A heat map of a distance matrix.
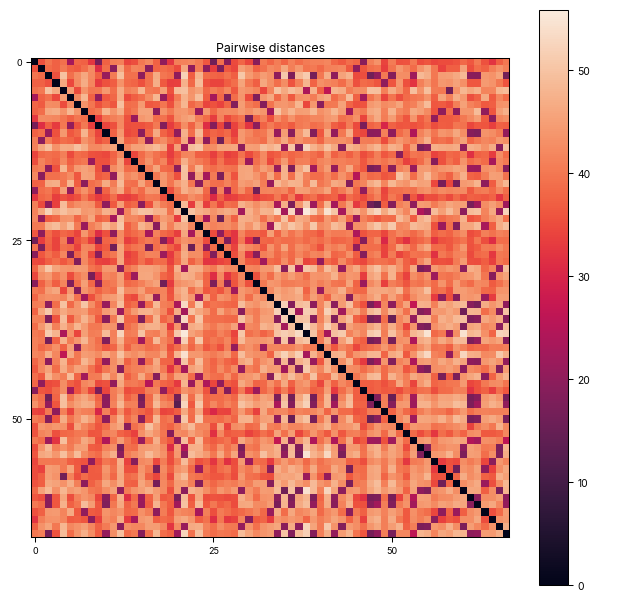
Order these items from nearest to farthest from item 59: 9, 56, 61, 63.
63, 56, 9, 61
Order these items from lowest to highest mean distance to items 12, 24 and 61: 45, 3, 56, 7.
45, 3, 56, 7
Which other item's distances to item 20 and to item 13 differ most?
48
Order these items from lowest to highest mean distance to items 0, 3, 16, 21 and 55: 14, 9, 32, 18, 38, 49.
9, 49, 18, 14, 32, 38
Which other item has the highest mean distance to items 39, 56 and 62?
21
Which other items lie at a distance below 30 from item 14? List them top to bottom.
8, 30, 56, 64
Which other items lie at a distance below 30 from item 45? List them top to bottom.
1, 11, 16, 22, 24, 26
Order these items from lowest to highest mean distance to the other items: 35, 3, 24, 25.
25, 24, 3, 35
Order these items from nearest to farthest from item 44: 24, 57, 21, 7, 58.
57, 7, 58, 24, 21
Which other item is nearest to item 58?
4
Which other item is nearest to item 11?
26
